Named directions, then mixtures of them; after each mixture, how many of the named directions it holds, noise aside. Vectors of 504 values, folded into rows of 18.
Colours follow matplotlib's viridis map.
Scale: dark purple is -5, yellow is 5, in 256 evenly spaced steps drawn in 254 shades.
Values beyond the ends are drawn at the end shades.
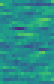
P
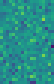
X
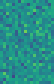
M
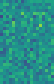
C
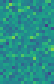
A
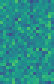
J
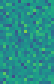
one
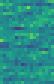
two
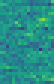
three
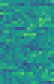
three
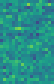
four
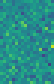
two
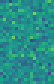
two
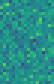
four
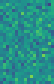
three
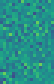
three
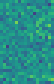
four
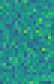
two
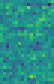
four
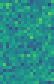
four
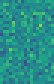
one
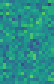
four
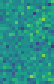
three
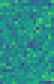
three
